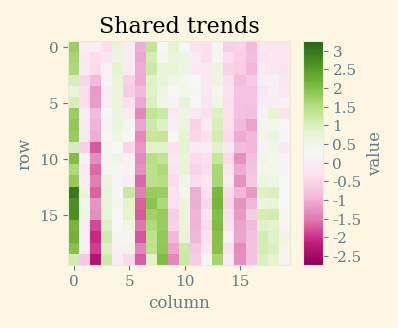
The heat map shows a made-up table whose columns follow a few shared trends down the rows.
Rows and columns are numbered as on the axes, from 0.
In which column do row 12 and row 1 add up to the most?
0
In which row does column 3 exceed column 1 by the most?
19
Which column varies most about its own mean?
13
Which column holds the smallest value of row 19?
2
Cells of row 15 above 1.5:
4
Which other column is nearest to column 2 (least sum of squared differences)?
6
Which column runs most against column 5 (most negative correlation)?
11
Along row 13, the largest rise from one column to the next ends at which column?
7
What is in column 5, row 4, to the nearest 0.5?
-0.5
